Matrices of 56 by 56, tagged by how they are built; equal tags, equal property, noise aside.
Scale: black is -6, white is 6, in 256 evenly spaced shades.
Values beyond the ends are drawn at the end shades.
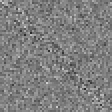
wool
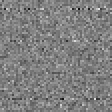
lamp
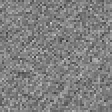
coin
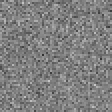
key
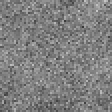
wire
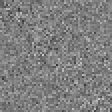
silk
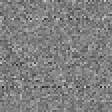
lamp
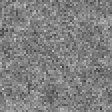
wire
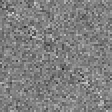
wool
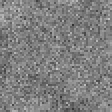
wire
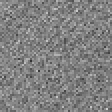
coin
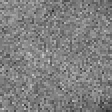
wire
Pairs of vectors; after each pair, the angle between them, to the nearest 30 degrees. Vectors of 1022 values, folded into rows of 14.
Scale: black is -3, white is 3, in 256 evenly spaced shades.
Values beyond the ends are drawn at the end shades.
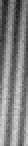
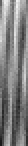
150 degrees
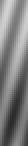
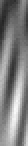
150 degrees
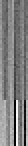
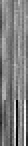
150 degrees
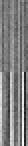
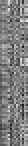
120 degrees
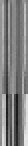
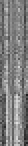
150 degrees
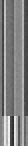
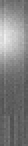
90 degrees
